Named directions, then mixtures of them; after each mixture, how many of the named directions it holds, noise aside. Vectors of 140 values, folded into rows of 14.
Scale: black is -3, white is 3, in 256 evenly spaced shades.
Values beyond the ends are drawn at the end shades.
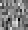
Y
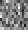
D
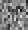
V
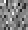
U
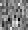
one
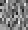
four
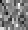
four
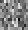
four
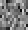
four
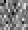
one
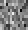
four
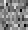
four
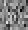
three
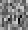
two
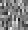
one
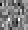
one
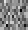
four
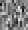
two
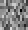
four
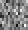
three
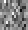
two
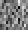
three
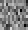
four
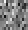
one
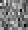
three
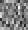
one
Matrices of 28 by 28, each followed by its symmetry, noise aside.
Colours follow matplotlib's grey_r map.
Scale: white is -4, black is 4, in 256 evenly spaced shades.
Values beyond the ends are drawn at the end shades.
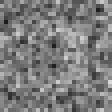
mirrored top to bottom.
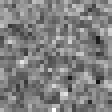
no symmetry.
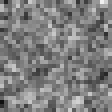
antisymmetric.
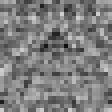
mirrored left to right.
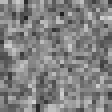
no symmetry.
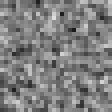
antisymmetric.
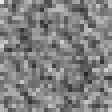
same after a half turn.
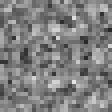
mirrored top to bottom.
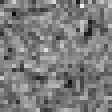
no symmetry.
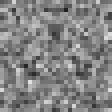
mirrored left to right.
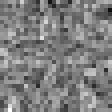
antisymmetric.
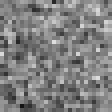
antisymmetric.
